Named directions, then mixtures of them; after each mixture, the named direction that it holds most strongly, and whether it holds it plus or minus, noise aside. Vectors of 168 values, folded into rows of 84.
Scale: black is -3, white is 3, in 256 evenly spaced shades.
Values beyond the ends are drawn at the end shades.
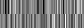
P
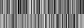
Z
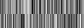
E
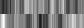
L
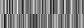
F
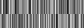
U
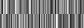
U, minus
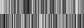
E, minus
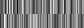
F, minus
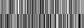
Z, minus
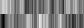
L, minus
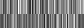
Z, minus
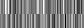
P, minus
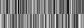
Z, plus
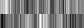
L, minus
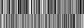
Z, plus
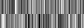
U, minus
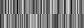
F, minus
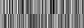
F, plus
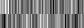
F, plus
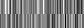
P, minus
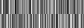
U, plus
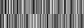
F, minus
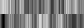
L, minus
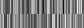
P, plus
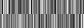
U, minus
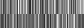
Z, minus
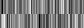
U, minus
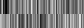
U, plus
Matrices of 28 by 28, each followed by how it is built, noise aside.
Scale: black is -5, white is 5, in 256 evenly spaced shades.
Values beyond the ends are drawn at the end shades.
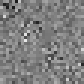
block diagonal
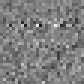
uneven rows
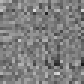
low rank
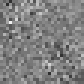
block diagonal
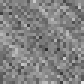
Toeplitz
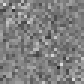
block diagonal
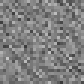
Toeplitz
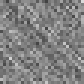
Toeplitz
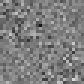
block diagonal
